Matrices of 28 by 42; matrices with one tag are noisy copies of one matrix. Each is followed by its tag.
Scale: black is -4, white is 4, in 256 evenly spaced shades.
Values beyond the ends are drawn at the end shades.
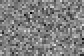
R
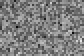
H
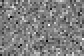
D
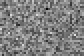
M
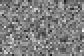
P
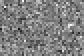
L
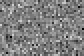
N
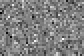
N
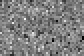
P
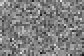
R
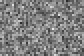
N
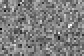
L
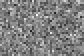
M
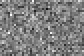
M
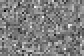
L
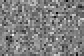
N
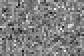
L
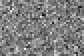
N
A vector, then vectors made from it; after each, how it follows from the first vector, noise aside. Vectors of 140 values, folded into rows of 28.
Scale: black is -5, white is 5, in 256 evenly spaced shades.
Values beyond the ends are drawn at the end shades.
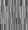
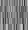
reversed, negated.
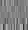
reversed, negated, partly zeroed.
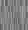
shrunk.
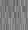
wrapped around, shrunk.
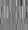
partly zeroed.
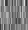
copied.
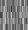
reversed.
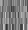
reversed.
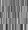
reversed.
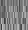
wrapped around, negated.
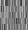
copied.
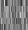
copied.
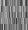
copied.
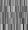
reversed, negated.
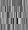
wrapped around, negated.
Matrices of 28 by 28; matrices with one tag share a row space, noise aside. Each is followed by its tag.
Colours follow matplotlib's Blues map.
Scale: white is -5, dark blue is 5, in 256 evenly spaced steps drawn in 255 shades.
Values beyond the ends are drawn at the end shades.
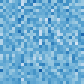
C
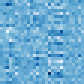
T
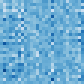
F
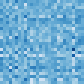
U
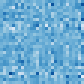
F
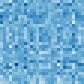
U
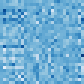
F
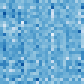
F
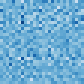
C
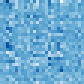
T
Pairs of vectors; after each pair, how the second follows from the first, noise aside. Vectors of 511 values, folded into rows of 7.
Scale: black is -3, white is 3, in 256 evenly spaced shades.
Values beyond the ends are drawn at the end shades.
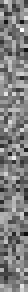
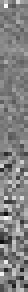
reversed, partly zeroed.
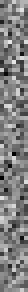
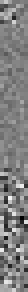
reversed, partly zeroed.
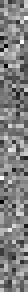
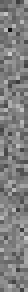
wrapped around, negated, shrunk.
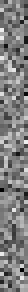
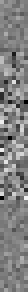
reversed, partly zeroed.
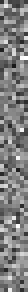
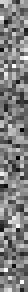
sign-scrambled.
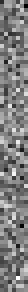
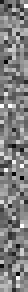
sign-scrambled.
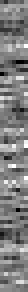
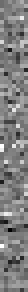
reversed, partly zeroed.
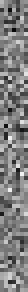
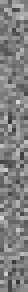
reversed, shrunk.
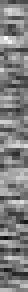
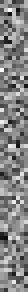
sign-scrambled.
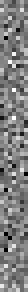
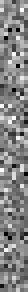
sign-scrambled.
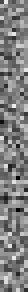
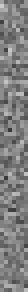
wrapped around, negated, shrunk.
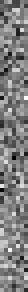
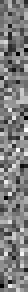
wrapped around, negated.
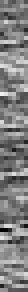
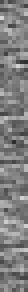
reversed, shrunk.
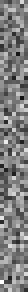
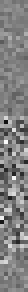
partly zeroed.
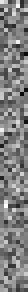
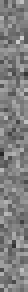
wrapped around, negated, shrunk.
